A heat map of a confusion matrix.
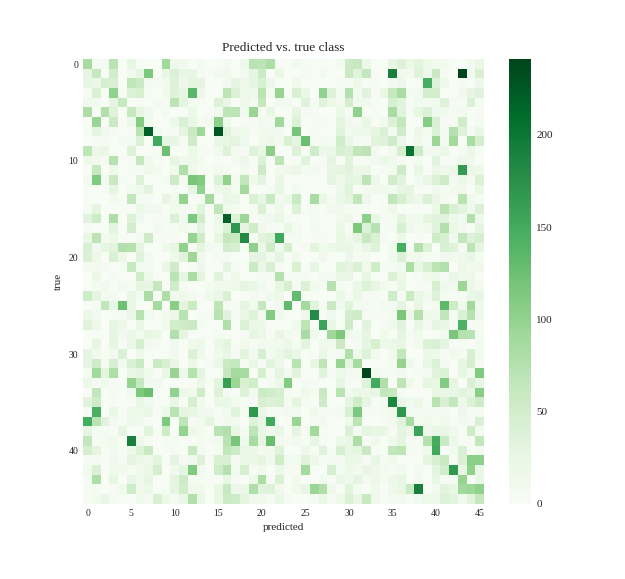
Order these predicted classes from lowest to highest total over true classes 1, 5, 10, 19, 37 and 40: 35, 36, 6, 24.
24, 6, 36, 35
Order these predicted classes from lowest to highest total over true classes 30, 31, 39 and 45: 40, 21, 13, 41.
13, 41, 21, 40
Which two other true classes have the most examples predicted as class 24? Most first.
7, 37
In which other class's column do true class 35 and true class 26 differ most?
36
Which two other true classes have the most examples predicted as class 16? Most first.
33, 12
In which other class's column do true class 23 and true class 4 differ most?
43
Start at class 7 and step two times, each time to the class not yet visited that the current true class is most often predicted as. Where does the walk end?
41
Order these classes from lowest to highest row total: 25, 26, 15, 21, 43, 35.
15, 43, 21, 35, 26, 25
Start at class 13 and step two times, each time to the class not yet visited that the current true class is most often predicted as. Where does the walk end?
22
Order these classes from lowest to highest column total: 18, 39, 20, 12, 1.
39, 18, 20, 1, 12
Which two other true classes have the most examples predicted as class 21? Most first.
37, 39
